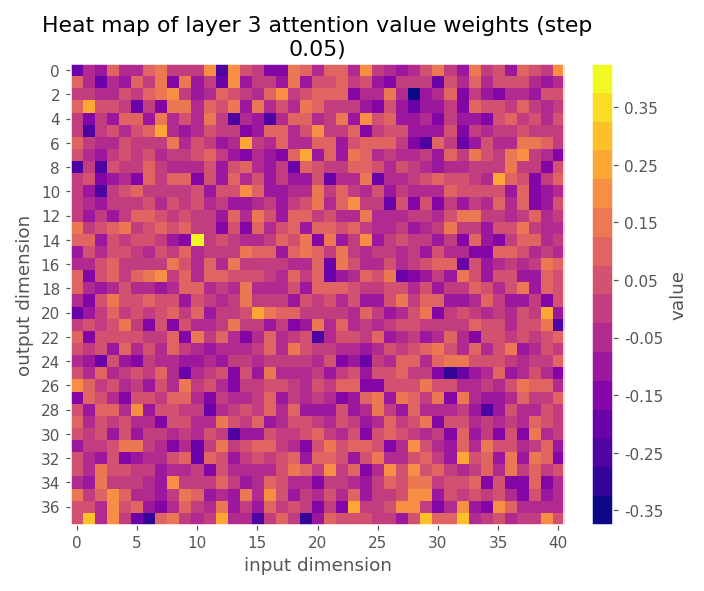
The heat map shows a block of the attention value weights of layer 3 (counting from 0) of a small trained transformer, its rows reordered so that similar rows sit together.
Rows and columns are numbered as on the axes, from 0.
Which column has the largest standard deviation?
32
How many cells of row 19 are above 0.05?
7
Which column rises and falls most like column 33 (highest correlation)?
13
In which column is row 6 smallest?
29
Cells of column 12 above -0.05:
24
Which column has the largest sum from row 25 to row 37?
28
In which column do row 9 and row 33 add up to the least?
25
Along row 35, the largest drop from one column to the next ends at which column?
30
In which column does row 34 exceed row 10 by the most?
2
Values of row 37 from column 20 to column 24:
-0.1 0.1 0.05 0.05 0.05
